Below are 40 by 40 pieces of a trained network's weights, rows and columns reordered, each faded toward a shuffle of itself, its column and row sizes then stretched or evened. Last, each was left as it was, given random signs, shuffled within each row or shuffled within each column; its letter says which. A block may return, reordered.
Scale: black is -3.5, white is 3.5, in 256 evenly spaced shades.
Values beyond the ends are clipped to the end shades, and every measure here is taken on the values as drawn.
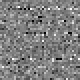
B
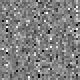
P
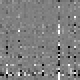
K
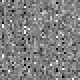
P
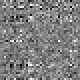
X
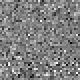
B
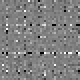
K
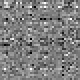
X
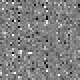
P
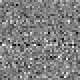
B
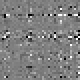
X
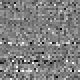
B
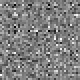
K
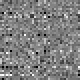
X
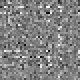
K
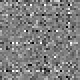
K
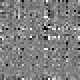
X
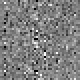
P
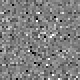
B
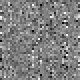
P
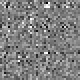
K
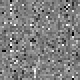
P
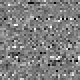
B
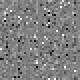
P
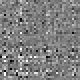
X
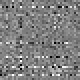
K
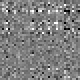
X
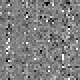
P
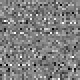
B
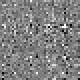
K
